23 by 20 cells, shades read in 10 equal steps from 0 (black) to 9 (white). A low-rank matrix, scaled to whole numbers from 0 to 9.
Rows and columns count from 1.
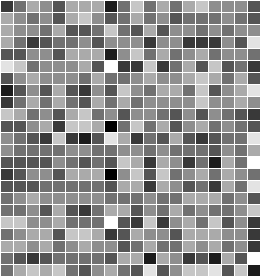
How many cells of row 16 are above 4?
6
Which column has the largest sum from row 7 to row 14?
20
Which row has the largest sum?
23
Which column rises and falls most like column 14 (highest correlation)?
5
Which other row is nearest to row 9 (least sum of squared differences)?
7
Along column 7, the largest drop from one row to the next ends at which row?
12
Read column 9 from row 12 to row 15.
8 4 3 0
